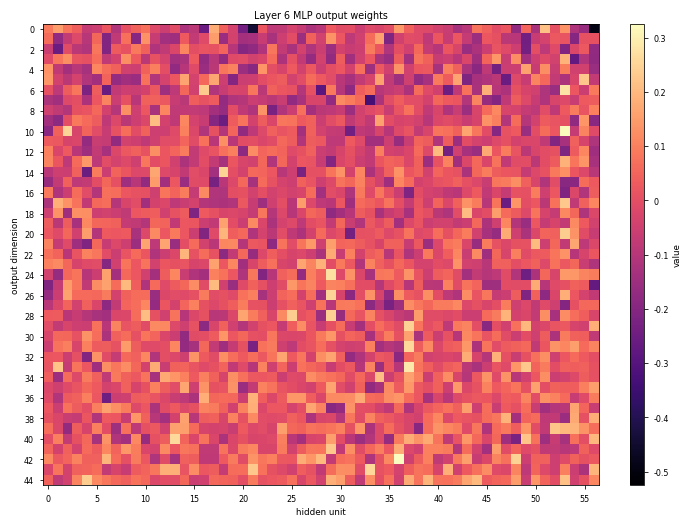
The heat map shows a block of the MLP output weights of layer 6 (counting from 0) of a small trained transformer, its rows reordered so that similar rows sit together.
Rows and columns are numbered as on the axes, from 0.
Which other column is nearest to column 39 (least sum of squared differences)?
9
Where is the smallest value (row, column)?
0, 56
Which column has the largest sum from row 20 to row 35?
29
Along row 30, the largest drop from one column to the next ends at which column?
38
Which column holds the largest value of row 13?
53
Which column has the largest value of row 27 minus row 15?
10
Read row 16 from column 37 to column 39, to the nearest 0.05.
-0.2 0 -0.05
